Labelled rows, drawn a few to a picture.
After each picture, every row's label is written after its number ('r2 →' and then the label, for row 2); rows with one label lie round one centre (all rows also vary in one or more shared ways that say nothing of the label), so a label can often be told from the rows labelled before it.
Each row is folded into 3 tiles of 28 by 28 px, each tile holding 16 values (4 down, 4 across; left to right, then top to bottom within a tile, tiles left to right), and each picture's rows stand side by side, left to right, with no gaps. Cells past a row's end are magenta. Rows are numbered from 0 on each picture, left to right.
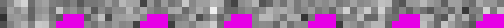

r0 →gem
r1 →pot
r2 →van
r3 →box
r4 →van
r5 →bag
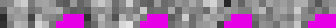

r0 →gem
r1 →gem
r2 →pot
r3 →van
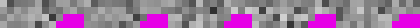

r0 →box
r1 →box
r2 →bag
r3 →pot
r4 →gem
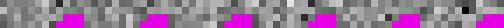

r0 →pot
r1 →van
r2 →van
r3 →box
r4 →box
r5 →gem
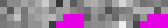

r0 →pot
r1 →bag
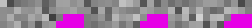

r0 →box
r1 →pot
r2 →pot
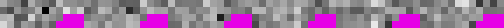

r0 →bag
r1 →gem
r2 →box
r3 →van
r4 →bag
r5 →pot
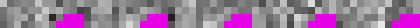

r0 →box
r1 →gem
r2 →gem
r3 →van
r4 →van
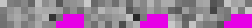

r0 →box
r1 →box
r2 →bag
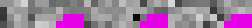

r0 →gem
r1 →box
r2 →box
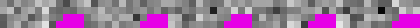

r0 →van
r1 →box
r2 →bag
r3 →bag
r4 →bag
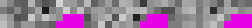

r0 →bag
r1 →box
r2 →gem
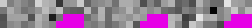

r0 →box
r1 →pot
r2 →bag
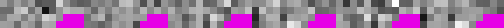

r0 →gem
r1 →pot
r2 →van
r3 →gem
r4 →van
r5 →gem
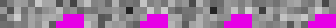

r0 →pot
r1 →bag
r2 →bag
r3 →pot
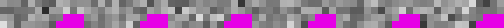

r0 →bag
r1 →van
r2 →pot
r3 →bag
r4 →bag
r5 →van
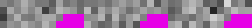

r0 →gem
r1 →pot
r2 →gem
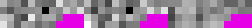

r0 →bag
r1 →bag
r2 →gem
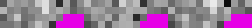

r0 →pot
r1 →box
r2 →pot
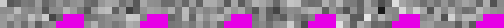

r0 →box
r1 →gem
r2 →pot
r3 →bag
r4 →bag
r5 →pot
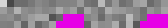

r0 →box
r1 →van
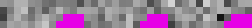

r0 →gem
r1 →van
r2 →box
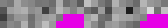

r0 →gem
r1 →bag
